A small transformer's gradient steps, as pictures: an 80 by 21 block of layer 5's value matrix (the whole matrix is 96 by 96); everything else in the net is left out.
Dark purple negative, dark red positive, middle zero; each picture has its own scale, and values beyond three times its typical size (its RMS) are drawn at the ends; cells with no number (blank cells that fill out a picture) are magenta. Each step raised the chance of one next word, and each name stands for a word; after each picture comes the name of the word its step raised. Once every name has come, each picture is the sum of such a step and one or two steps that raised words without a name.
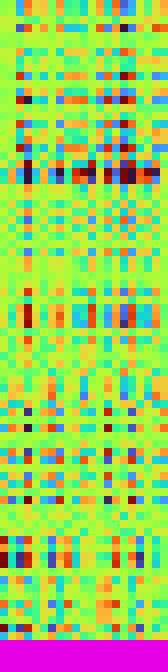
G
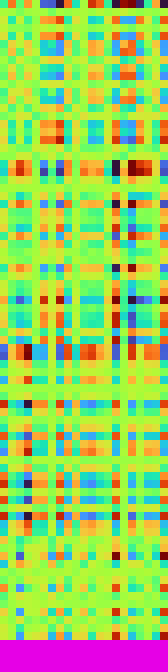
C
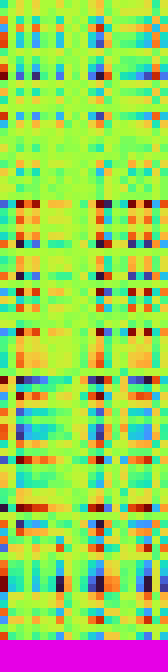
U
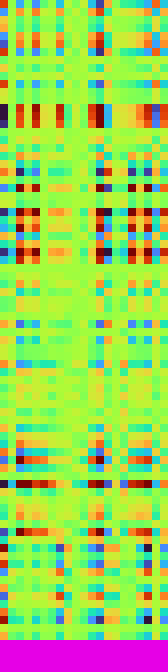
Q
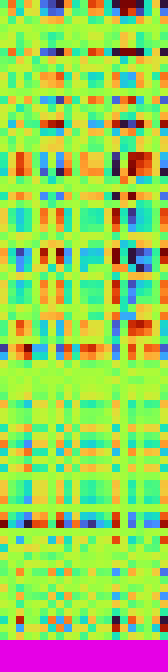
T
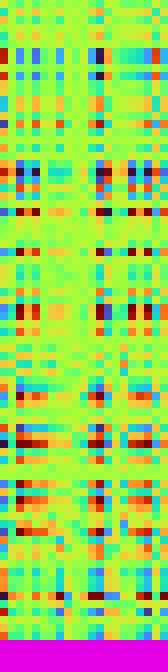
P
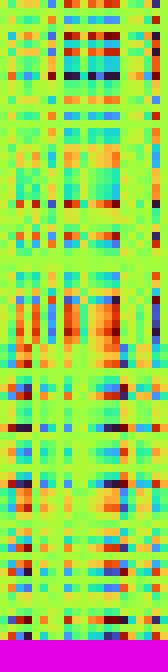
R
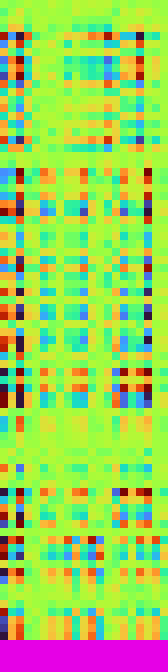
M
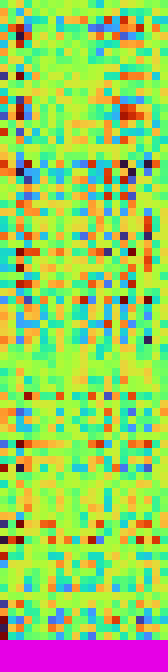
T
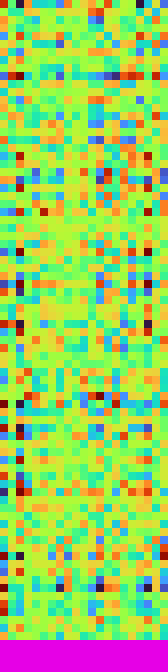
M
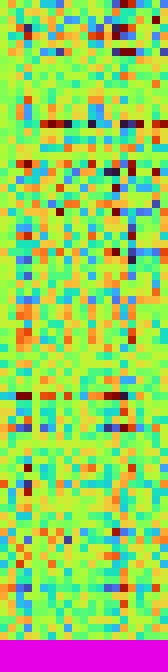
Q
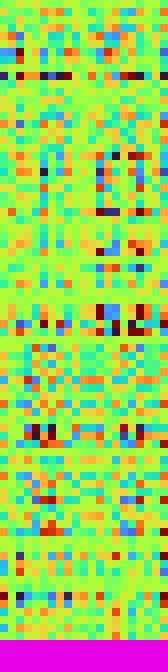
P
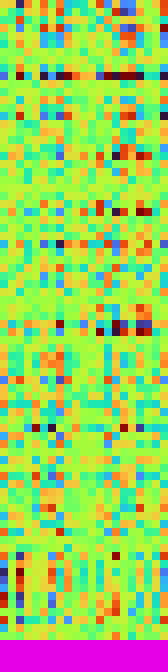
U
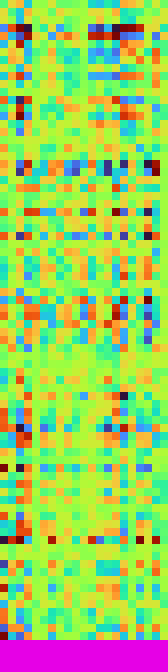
P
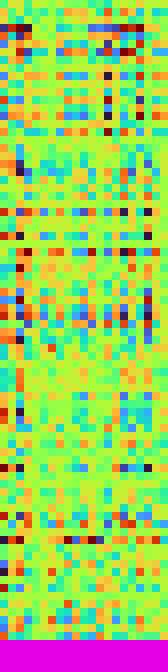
T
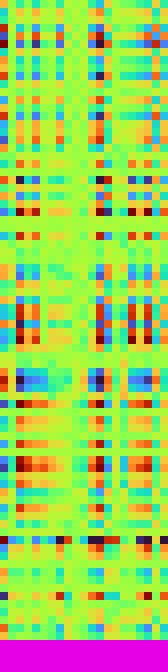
M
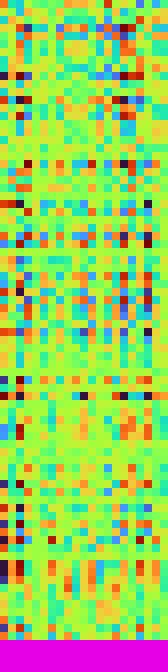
U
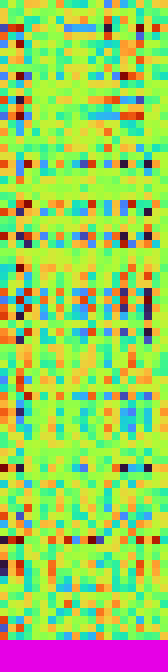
U
